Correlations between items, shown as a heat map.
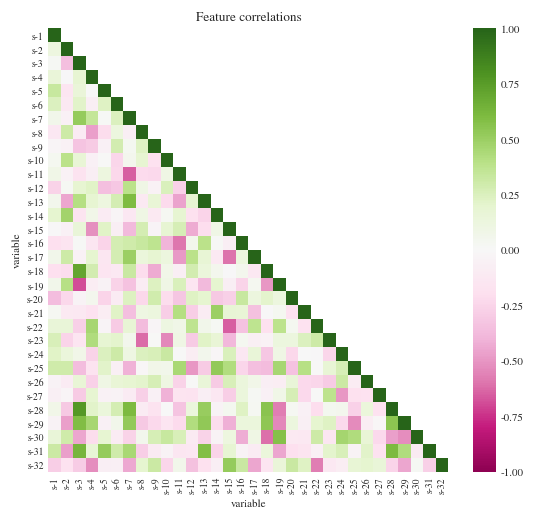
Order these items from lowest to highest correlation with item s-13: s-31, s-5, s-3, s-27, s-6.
s-27, s-5, s-6, s-3, s-31
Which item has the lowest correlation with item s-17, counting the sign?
s-15
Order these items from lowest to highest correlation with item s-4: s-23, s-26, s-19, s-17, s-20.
s-26, s-19, s-20, s-17, s-23
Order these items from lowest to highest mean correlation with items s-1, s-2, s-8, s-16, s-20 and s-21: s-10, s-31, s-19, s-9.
s-31, s-10, s-19, s-9
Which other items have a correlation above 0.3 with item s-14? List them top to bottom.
s-2, s-21, s-25
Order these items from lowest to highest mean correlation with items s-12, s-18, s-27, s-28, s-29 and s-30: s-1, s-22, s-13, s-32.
s-32, s-1, s-22, s-13
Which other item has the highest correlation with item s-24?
s-30
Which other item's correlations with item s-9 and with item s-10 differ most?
s-16
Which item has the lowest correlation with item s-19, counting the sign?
s-3
